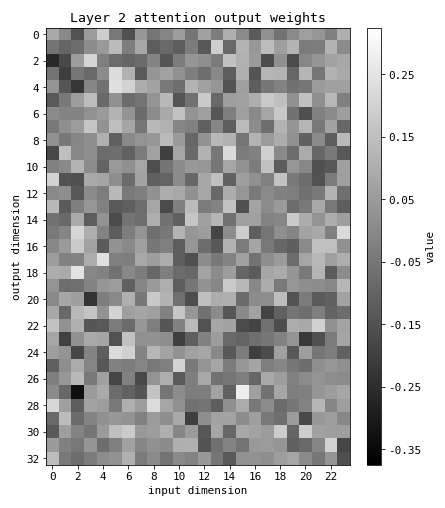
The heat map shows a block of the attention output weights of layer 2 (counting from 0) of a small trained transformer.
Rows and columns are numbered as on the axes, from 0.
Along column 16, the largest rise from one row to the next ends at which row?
25
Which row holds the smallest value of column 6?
0
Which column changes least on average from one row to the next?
7
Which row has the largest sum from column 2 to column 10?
21
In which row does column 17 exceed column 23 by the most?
9
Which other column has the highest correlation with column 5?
6
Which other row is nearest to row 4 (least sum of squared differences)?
24
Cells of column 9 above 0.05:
13
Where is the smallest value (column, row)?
2, 27
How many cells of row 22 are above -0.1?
17
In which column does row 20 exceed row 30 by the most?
12
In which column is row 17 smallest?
11
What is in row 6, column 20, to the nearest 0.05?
-0.15
